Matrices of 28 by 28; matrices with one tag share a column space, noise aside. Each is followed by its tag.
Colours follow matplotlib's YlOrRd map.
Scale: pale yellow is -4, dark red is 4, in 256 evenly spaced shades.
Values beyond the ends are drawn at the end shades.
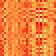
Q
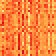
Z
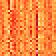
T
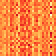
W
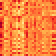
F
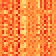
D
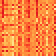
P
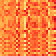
F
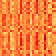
Z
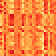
Z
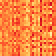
W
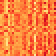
Z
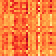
Z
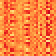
D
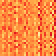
W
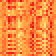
F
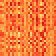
W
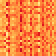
W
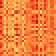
D
